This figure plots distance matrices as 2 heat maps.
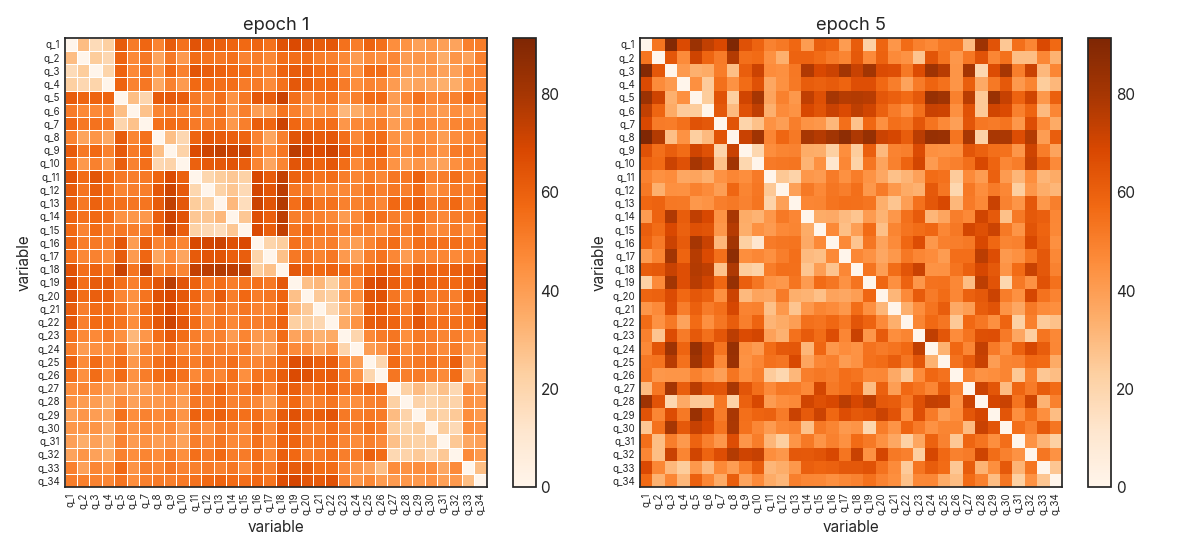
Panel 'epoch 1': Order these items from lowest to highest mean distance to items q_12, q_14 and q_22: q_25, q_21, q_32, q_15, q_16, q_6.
q_15, q_21, q_6, q_32, q_25, q_16
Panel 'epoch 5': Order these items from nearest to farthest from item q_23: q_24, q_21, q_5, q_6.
q_21, q_6, q_5, q_24
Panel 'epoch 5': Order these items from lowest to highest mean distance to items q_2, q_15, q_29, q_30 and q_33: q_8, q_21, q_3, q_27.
q_21, q_27, q_3, q_8
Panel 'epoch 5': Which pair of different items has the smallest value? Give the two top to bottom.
q_10, q_16
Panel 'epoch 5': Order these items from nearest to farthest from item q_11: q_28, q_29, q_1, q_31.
q_31, q_28, q_1, q_29
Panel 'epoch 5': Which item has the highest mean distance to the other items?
q_8
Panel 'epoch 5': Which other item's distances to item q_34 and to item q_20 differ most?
q_29
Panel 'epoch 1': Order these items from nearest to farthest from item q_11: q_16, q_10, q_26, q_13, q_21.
q_13, q_26, q_21, q_10, q_16
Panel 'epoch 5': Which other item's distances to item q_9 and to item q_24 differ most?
q_7
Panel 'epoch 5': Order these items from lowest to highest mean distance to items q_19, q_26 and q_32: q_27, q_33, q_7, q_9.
q_27, q_33, q_7, q_9
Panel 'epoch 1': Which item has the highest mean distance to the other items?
q_18
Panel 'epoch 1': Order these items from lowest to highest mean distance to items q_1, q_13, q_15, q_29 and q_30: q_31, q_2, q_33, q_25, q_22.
q_31, q_2, q_33, q_25, q_22
